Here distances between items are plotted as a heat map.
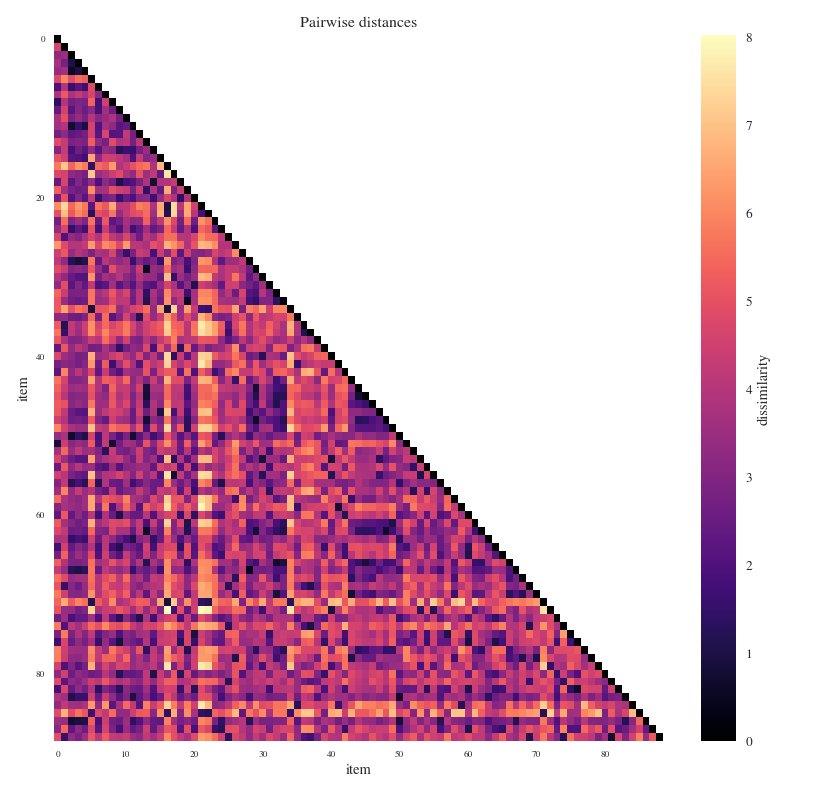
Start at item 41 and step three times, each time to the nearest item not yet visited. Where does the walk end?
35
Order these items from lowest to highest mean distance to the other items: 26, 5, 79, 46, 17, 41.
46, 79, 41, 17, 26, 5
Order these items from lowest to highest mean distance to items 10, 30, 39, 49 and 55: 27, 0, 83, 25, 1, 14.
14, 83, 27, 0, 1, 25
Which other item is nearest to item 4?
2
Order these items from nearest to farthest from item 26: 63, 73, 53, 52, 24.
24, 73, 63, 53, 52
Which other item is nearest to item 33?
19
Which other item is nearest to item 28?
67
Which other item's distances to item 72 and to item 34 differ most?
16
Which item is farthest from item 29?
84
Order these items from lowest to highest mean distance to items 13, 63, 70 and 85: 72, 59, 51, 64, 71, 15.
15, 64, 71, 72, 51, 59
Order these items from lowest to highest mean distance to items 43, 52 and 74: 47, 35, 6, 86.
86, 6, 47, 35
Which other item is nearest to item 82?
76
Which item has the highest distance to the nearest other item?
38
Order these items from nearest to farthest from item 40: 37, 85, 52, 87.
52, 37, 87, 85
